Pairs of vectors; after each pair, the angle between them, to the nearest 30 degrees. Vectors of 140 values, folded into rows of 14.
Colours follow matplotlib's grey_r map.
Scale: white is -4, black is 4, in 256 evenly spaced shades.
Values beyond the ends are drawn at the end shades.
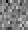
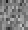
30 degrees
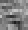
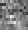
150 degrees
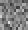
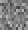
30 degrees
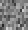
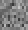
60 degrees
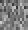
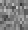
150 degrees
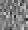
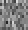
90 degrees
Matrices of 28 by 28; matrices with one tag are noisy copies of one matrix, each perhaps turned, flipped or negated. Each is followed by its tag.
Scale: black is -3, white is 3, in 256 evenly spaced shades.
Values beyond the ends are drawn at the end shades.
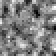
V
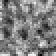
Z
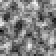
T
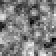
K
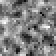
T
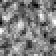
T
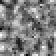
V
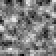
V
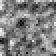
Z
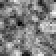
K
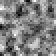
V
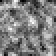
Z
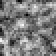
Z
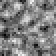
T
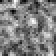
Z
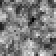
K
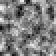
V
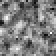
T
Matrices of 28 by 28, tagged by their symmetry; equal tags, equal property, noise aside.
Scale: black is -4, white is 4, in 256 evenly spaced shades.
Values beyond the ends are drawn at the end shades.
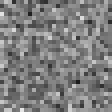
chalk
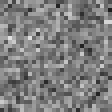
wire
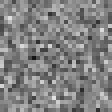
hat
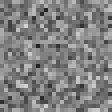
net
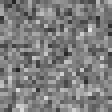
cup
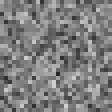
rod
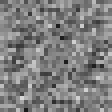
hat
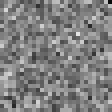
rod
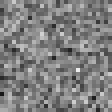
cup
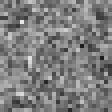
wire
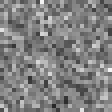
rod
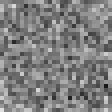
rod
